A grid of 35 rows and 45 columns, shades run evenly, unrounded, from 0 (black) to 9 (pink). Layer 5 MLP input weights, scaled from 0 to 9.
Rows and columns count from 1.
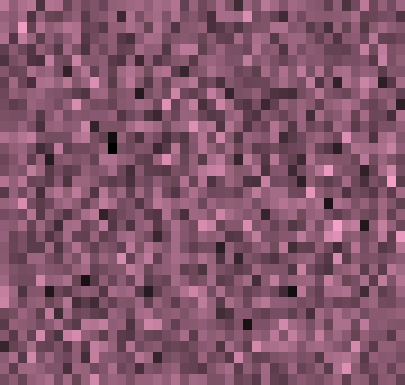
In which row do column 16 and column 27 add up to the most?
33
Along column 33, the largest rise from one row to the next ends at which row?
28
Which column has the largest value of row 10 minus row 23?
25
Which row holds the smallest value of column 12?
20
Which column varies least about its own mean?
2
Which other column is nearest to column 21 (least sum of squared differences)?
8
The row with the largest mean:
19
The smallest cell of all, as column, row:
13, 14
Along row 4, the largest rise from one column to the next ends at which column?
3
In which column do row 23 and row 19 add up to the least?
37
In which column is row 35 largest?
11
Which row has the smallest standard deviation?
35
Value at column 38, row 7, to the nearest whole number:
6
